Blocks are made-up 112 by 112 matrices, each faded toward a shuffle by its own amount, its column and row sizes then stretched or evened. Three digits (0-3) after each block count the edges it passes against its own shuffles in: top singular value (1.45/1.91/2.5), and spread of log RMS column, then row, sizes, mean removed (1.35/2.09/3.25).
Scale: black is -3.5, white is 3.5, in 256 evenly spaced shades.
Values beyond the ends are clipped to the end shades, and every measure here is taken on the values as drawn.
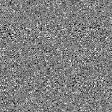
2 1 2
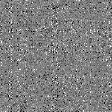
1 2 2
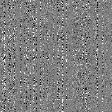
0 3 1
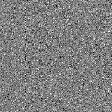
2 1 0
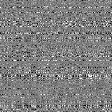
3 0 3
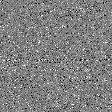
0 0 2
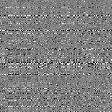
3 0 3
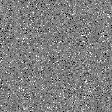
1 1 1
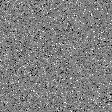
0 0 0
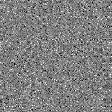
2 0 1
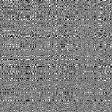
3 2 3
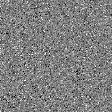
1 1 1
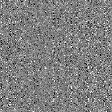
2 2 0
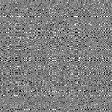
3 1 3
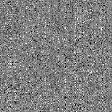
2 2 0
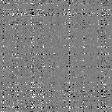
1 3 3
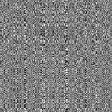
3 3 1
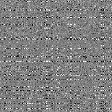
3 2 3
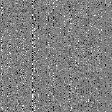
1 3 0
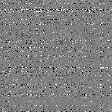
1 2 3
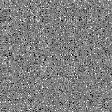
2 1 1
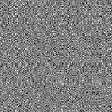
3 2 1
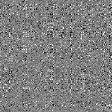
2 2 2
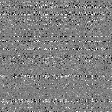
3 1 3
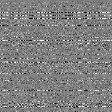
3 0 3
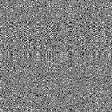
3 1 2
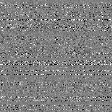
1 1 3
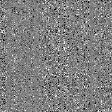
1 3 1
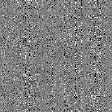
1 3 2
